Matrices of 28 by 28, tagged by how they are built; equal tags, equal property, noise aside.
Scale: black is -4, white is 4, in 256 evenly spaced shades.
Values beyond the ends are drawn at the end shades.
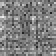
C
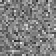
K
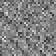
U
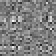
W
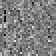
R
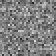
K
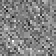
U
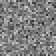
K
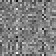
W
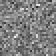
K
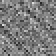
U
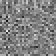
W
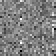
R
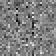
R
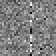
R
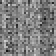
C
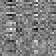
W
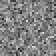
K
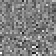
W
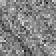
U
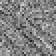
U
